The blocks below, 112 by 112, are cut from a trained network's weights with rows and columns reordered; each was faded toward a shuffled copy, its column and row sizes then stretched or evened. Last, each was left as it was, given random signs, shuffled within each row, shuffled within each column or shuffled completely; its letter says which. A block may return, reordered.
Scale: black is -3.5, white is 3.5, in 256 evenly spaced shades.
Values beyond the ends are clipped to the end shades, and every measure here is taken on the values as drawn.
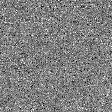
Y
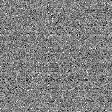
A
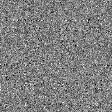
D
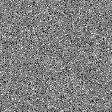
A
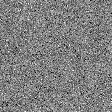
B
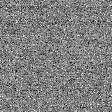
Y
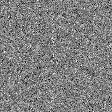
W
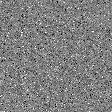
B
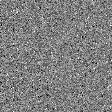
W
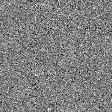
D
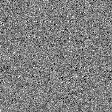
D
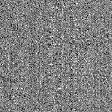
A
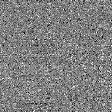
A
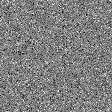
B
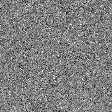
W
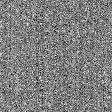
W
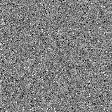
W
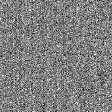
A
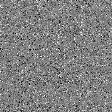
D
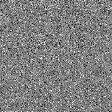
A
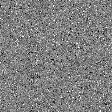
W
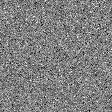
B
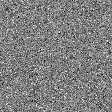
B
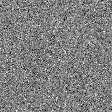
B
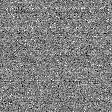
Y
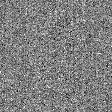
W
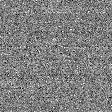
Y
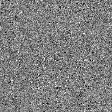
D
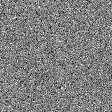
B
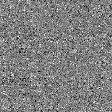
A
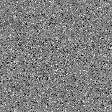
Y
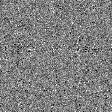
D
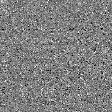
A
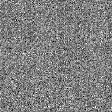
A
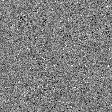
W
